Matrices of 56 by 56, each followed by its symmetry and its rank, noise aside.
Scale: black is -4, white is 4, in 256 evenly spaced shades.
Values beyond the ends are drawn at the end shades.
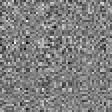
no symmetry, rank eight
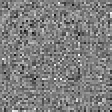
symmetric, rank twelve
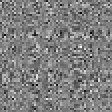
no symmetry, rank six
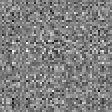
no symmetry, rank six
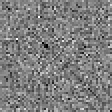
symmetric, rank twelve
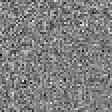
antisymmetric, rank twelve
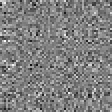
no symmetry, rank eight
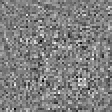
symmetric, rank eight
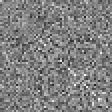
symmetric, rank twelve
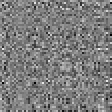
no symmetry, rank six
